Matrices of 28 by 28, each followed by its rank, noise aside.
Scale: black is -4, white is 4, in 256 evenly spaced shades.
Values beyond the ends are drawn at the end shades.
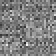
seven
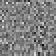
five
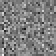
four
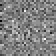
five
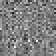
six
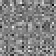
four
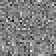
eight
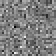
six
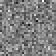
eight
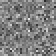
five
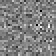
seven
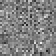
eight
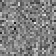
eight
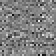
six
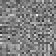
five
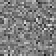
seven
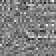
six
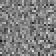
seven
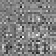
four
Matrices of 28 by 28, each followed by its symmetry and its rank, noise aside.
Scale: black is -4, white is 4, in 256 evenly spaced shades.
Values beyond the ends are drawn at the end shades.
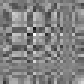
symmetric, rank two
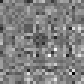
symmetric, rank four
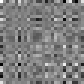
symmetric, rank two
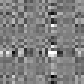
no symmetry, rank two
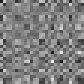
symmetric, rank two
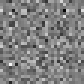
antisymmetric, rank four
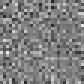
antisymmetric, rank four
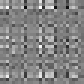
no symmetry, rank two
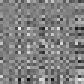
no symmetry, rank two
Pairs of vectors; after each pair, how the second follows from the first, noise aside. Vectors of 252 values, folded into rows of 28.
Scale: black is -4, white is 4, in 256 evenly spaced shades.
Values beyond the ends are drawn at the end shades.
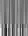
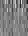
reversed, negated, partly zeroed.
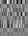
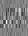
reversed, negated, partly zeroed.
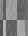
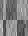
negated.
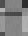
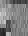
wrapped around.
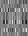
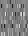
reversed, negated, partly zeroed.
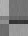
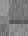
shrunk.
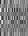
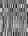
wrapped around.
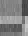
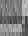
negated.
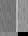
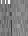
reversed, negated, partly zeroed.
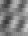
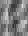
wrapped around.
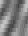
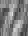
wrapped around.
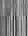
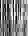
reversed, negated, scaled up.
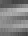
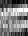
scaled up.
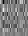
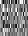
scaled up.
